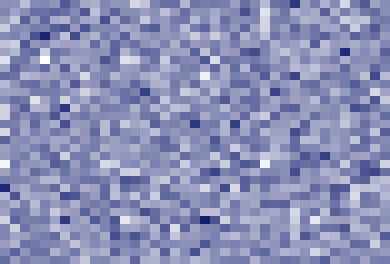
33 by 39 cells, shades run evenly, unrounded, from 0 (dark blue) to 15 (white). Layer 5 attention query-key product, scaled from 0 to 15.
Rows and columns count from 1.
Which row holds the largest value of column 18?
29
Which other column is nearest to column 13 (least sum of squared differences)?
14
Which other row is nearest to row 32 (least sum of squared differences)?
9
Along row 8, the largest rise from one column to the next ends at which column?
22
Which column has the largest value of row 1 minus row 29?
35
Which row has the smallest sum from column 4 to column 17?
4
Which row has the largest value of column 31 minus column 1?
24
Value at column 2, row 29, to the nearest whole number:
12
